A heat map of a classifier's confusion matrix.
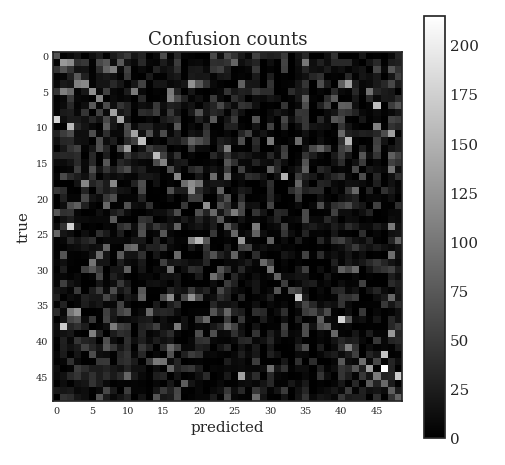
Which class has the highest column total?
47
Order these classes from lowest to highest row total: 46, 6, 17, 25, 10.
46, 25, 6, 10, 17
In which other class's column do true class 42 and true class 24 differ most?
2
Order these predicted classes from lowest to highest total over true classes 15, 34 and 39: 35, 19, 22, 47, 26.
26, 22, 19, 35, 47
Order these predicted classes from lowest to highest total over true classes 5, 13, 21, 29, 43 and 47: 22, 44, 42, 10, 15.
22, 42, 44, 15, 10
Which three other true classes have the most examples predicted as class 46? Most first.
44, 42, 11
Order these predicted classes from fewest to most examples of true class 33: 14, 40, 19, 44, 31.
14, 44, 40, 19, 31
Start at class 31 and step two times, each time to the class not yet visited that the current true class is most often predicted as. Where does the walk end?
25
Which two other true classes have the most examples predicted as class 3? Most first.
36, 4
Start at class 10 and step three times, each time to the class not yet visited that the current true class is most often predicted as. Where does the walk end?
20
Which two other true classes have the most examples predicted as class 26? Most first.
45, 4
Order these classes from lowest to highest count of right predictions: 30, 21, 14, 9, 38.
38, 30, 21, 9, 14
